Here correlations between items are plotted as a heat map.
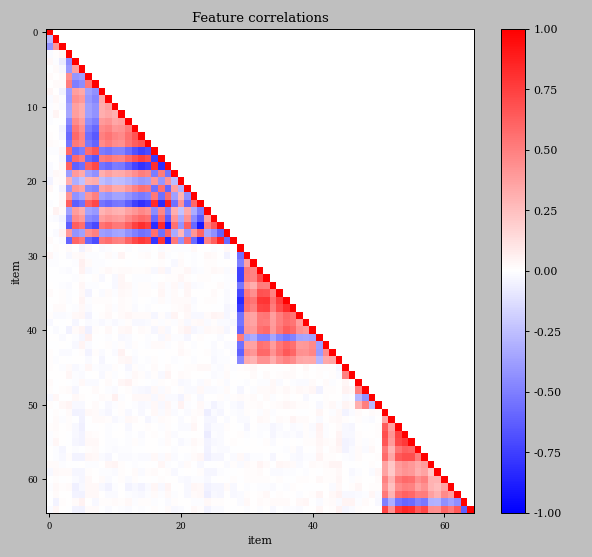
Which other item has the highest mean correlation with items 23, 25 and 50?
48
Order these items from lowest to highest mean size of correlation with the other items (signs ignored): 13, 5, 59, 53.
59, 53, 5, 13
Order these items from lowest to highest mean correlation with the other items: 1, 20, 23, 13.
23, 20, 1, 13
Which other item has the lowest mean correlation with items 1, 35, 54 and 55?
63
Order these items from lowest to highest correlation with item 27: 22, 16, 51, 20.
51, 20, 22, 16
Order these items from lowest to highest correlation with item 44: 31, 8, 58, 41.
41, 8, 58, 31
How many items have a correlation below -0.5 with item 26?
8
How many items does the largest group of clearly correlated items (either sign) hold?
26
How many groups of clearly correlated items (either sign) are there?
6
